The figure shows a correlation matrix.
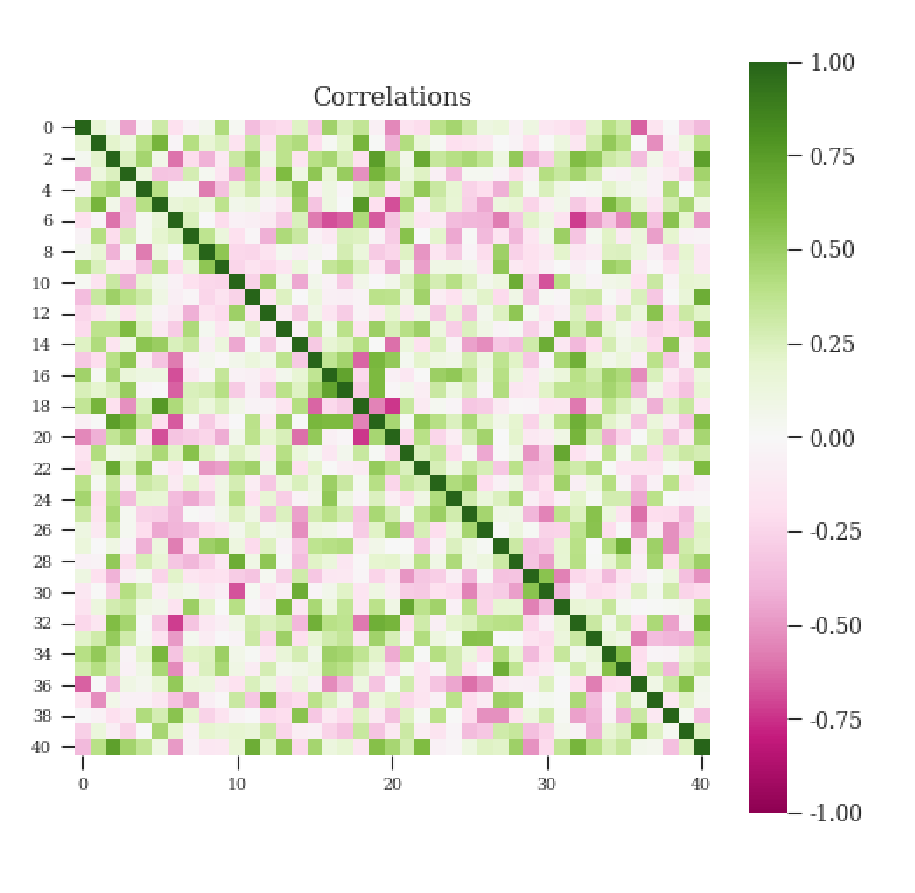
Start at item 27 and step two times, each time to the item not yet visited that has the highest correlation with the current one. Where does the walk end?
34
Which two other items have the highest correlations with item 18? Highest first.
5, 1
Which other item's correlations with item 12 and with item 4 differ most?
14
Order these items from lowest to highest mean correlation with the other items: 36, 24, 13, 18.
36, 18, 24, 13
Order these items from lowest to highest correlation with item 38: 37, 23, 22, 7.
37, 22, 7, 23
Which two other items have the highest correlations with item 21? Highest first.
31, 7
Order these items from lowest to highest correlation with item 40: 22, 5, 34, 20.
5, 34, 20, 22
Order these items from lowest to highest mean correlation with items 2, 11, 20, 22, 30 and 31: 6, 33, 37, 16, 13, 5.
6, 5, 37, 16, 33, 13
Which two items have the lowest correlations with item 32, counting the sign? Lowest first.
6, 18
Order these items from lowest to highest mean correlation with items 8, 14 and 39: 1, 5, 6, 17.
17, 6, 1, 5
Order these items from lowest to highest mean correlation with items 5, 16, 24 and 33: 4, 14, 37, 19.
37, 14, 4, 19
